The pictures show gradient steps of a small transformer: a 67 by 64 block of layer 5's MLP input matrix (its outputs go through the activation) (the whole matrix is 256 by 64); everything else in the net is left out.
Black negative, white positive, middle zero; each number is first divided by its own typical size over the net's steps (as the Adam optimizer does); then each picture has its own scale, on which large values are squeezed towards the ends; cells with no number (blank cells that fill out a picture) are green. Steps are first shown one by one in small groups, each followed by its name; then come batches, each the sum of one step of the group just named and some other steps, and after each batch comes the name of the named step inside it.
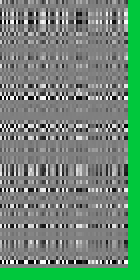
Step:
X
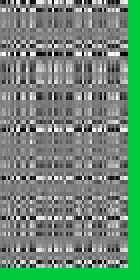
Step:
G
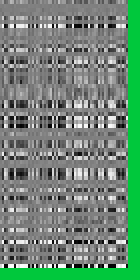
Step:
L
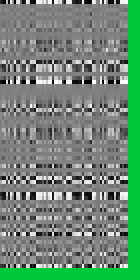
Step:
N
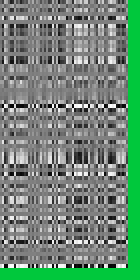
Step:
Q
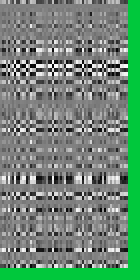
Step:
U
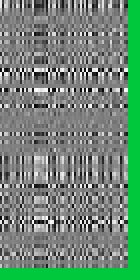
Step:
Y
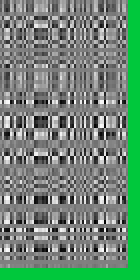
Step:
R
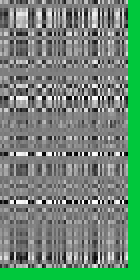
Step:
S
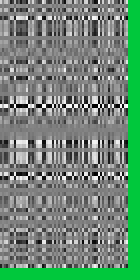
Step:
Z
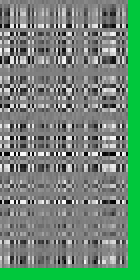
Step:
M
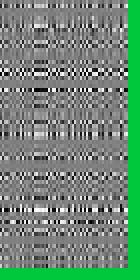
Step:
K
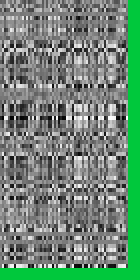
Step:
L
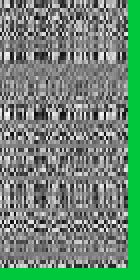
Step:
Q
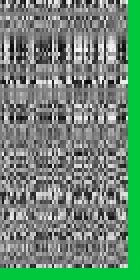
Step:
N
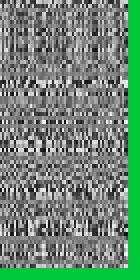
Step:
N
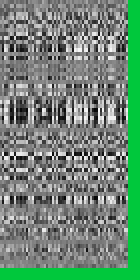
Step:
R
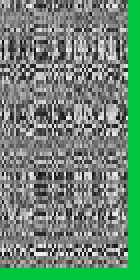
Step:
U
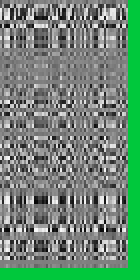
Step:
R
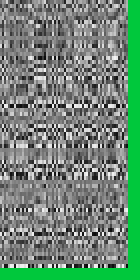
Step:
Q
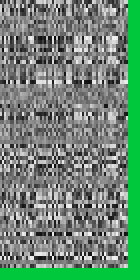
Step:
N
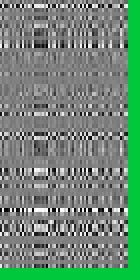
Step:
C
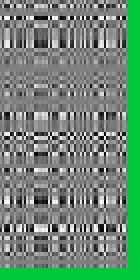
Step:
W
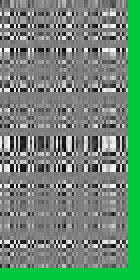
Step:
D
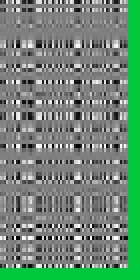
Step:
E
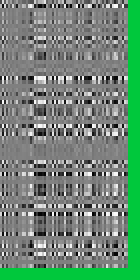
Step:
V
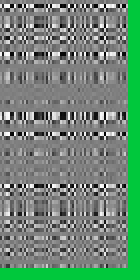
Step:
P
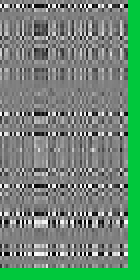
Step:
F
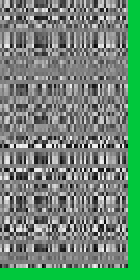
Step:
W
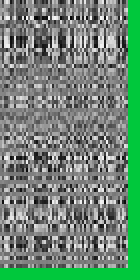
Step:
W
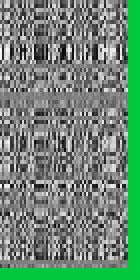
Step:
D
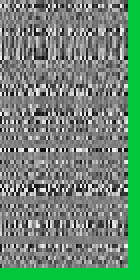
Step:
F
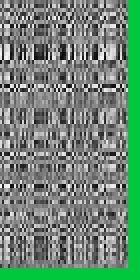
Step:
D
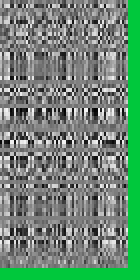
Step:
P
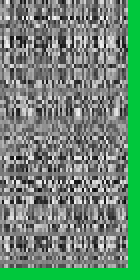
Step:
W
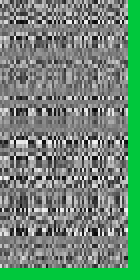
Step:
C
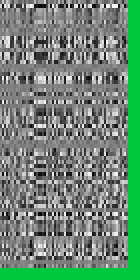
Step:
V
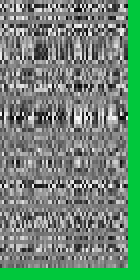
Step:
F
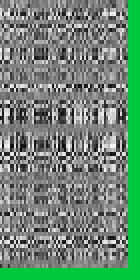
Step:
D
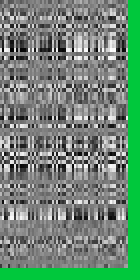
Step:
D
